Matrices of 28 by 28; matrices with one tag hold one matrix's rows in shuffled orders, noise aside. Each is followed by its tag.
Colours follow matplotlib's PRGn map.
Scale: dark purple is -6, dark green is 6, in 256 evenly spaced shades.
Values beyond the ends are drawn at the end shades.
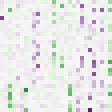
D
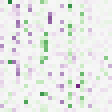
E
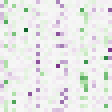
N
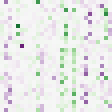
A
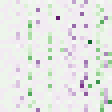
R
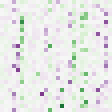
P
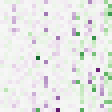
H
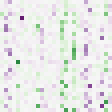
A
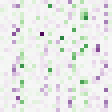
P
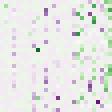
H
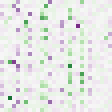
E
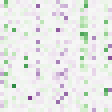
N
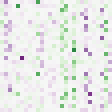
A
